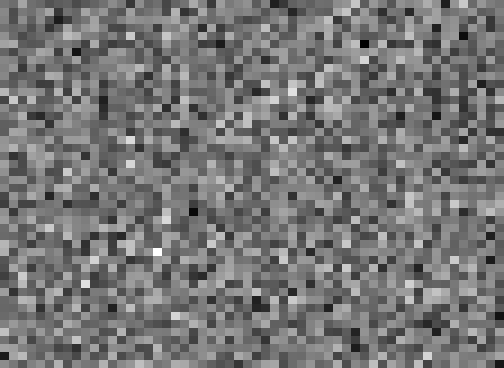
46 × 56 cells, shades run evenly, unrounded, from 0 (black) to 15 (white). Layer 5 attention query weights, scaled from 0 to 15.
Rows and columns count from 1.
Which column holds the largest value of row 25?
46
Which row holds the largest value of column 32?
33
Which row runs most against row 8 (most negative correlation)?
15
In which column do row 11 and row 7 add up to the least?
12
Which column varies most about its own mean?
49
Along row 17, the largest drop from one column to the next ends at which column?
53
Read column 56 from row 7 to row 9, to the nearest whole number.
6 5 6
